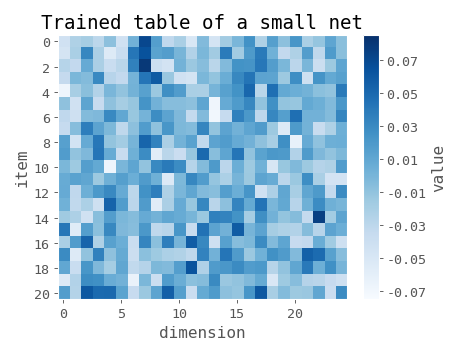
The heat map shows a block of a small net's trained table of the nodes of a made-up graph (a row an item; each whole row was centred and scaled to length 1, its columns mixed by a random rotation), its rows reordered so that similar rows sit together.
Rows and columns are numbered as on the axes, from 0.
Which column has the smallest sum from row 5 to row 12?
1
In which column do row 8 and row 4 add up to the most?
7
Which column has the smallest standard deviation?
10
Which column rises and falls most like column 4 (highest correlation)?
5
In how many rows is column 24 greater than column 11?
16
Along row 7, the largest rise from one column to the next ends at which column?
20
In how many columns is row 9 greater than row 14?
13
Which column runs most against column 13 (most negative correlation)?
18
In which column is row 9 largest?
12
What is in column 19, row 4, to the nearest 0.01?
0.01
